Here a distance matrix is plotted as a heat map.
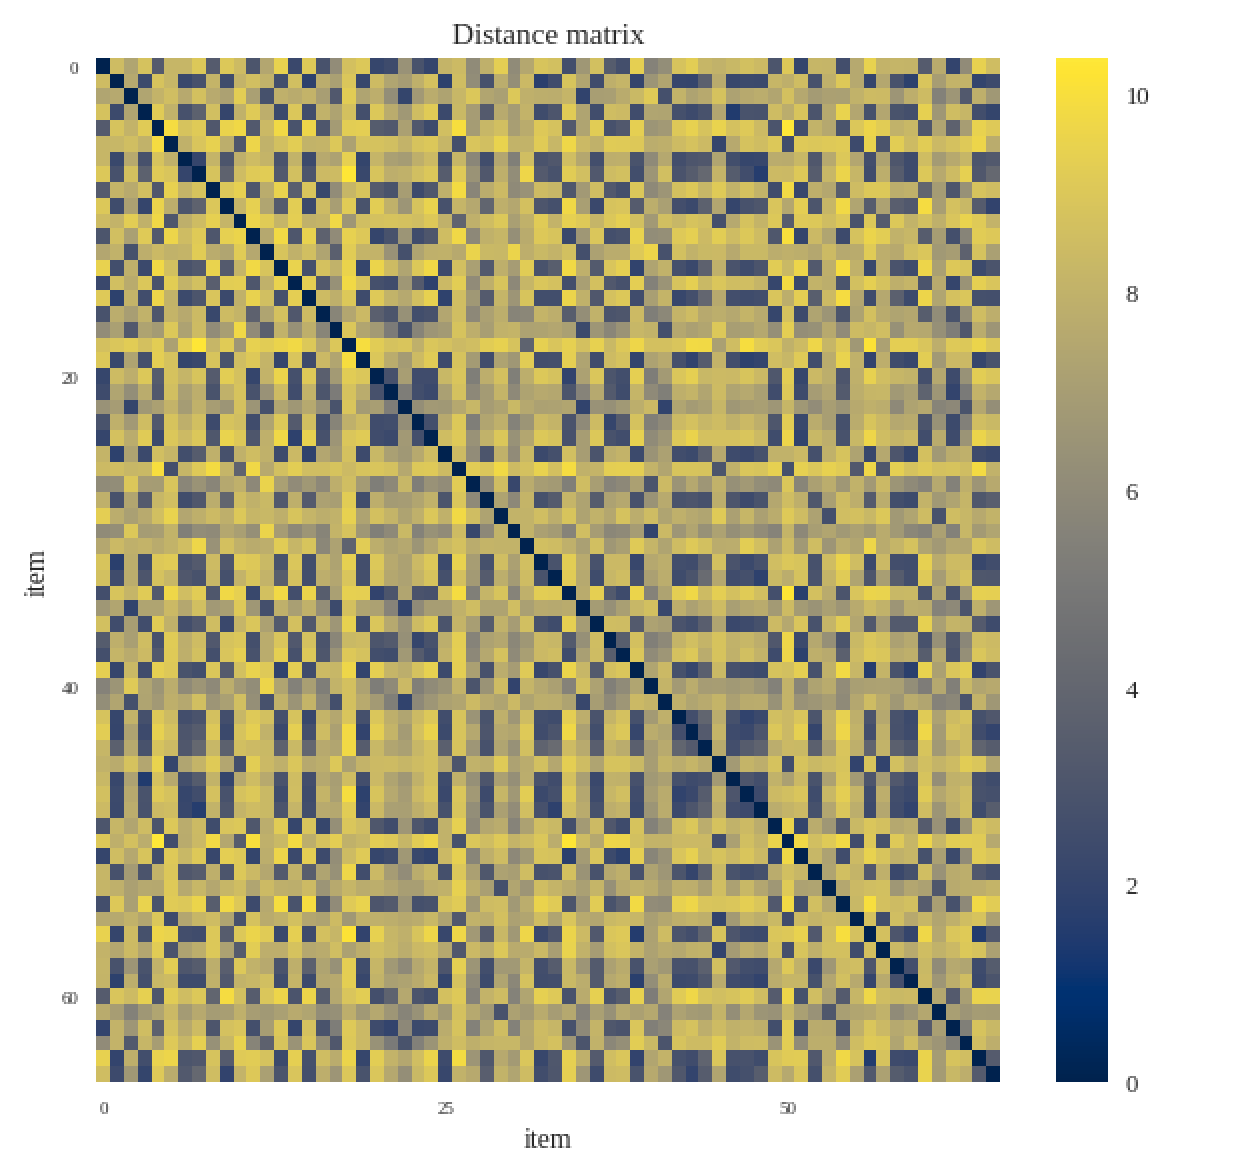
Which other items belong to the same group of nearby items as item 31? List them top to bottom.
18
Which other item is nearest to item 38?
51
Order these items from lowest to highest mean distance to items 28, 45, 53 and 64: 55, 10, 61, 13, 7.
13, 7, 61, 55, 10
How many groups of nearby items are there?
7
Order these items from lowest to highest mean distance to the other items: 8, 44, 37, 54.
44, 37, 8, 54
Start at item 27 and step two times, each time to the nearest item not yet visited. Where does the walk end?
40
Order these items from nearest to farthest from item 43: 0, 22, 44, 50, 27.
44, 22, 27, 50, 0
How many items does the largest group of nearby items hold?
26
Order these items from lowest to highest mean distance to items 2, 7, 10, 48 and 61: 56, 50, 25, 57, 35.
25, 56, 35, 57, 50
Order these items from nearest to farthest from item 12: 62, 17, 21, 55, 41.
41, 17, 21, 62, 55
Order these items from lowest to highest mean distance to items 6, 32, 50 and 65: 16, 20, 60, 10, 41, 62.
10, 41, 16, 62, 20, 60
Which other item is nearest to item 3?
46
